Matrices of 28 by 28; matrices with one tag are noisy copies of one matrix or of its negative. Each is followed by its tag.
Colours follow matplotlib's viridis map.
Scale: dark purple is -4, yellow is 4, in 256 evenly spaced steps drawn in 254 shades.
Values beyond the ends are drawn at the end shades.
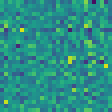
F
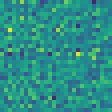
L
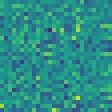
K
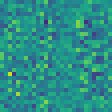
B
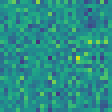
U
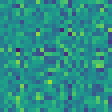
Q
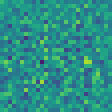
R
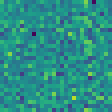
F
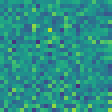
K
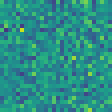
F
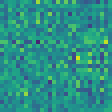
U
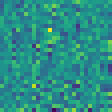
K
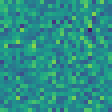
F
